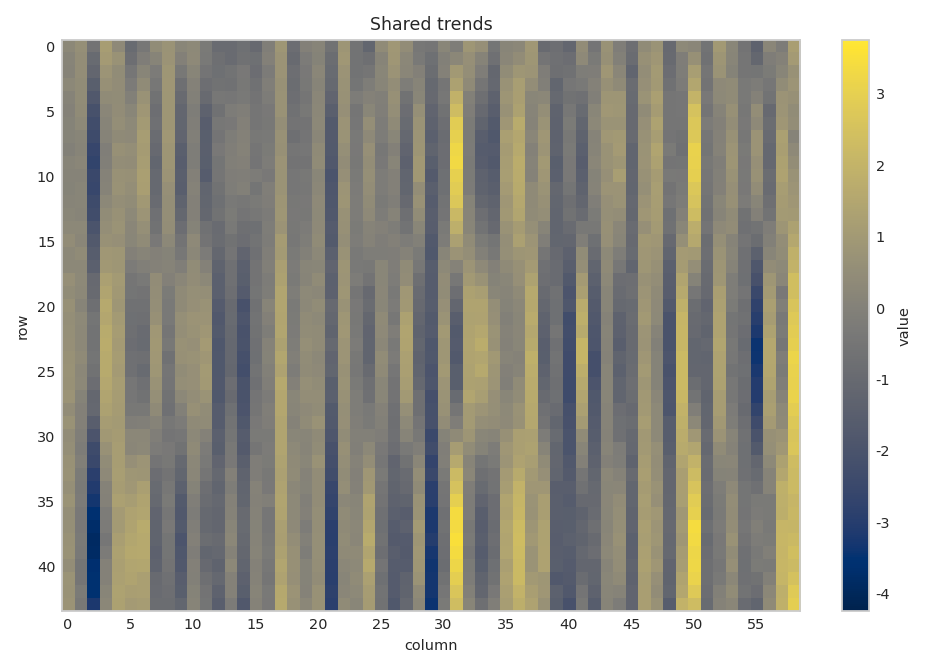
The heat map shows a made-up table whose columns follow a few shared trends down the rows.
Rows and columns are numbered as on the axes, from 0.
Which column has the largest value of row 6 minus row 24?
31
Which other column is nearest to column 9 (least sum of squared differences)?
7
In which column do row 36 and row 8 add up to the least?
2
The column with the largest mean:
58
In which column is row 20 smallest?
55
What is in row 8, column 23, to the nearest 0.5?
-0.5
